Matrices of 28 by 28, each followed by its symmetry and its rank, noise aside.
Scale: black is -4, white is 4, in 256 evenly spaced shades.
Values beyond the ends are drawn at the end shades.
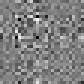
symmetric, rank three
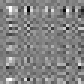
no symmetry, rank two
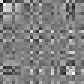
symmetric, rank two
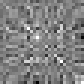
symmetric, rank three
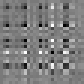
symmetric, rank one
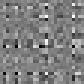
antisymmetric, rank two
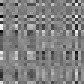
no symmetry, rank one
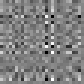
no symmetry, rank two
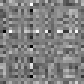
antisymmetric, rank two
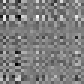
no symmetry, rank two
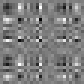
symmetric, rank one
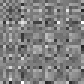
symmetric, rank two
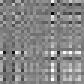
symmetric, rank one
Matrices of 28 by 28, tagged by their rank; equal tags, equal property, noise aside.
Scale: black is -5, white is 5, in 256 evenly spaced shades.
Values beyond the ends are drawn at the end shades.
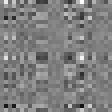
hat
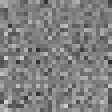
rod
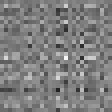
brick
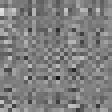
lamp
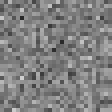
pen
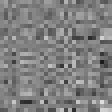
brick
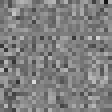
rod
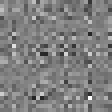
lamp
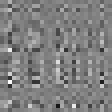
hat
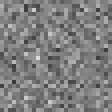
rod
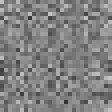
lamp
